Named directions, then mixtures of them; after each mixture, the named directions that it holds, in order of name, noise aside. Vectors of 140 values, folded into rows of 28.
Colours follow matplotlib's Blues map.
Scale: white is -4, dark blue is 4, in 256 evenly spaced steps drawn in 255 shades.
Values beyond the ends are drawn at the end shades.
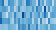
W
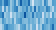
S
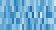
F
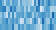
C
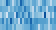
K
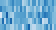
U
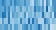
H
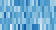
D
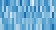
C, S.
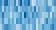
S.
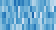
D, F, S.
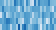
C, D.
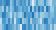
F, H, S.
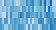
H.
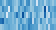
K, W.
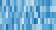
C, F.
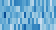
D, H.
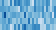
D, H.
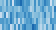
D, K.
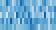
K.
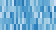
D, F, K.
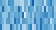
D, S, W.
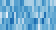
C, F, K.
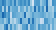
H, S.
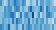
F.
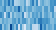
D.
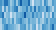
S.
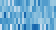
D.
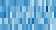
H.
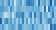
F, H, W.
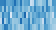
H, S, U.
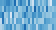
H, S.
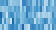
U.
